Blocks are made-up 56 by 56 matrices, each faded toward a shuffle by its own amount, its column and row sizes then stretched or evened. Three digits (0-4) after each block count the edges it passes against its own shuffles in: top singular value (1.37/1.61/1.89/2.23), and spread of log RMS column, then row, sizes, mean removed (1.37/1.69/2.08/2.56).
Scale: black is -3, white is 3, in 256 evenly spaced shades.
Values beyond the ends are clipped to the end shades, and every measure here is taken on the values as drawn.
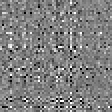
4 3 4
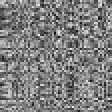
4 2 2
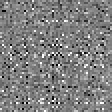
3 1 3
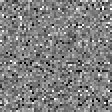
2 0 2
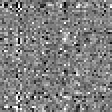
3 3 3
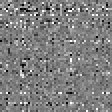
0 3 4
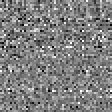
1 0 4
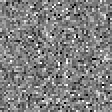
0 0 1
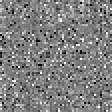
2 1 1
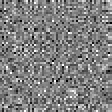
4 0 2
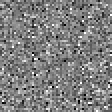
1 2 1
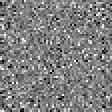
3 1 1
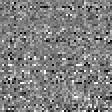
0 2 4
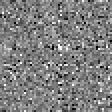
2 2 2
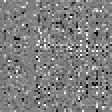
2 4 1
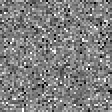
1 0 0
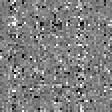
1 3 2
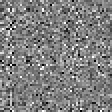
3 2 2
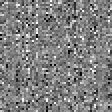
1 4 0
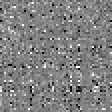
2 3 3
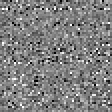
0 1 3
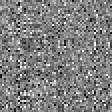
3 2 0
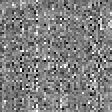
3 4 1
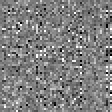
2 4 1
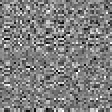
4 2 3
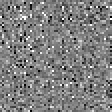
3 2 2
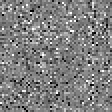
2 1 0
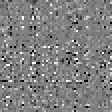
2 4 3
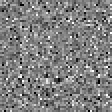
2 1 1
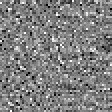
3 0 0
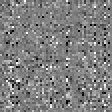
1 4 3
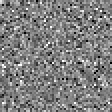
2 0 1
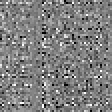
3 4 3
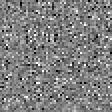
1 1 3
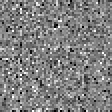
1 2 1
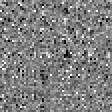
1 2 2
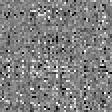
2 3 2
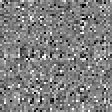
3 2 2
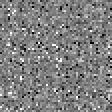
0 2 1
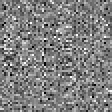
3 1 0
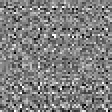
4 3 4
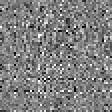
3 3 3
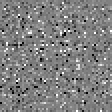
0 2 3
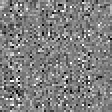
2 3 2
